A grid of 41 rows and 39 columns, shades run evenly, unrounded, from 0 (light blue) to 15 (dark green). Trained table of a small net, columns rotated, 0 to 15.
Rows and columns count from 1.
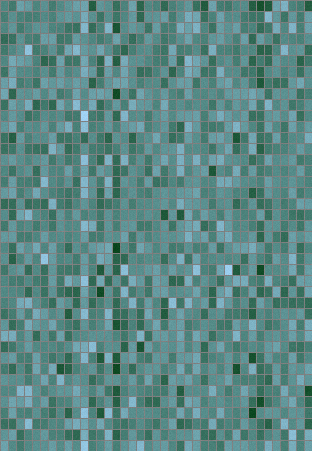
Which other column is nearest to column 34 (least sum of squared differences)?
21
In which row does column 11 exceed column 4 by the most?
20
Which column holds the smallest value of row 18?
11
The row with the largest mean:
1
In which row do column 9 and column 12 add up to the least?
32
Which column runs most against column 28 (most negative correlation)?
13
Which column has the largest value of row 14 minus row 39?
4
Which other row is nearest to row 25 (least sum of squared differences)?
27
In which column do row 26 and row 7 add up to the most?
22
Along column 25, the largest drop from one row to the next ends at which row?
2
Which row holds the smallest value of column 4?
5
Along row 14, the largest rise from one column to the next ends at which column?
33
